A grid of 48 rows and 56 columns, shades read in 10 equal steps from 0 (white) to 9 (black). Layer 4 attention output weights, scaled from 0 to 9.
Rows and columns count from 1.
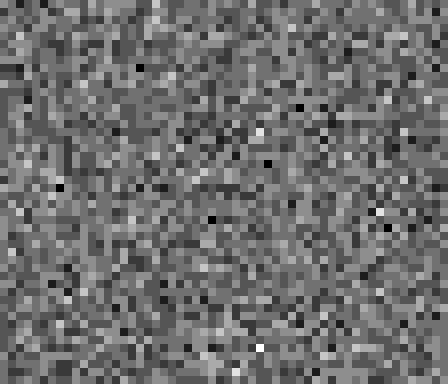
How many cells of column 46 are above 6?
2
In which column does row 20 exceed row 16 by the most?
30
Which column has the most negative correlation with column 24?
33
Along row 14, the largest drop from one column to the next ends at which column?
39
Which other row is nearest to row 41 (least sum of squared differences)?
14
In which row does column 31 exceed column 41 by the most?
17
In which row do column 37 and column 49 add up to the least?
13
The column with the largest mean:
9
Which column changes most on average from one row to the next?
41
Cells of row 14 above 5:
21
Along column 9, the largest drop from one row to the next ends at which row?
38
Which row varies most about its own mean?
44
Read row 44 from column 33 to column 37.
0 6 6 4 6
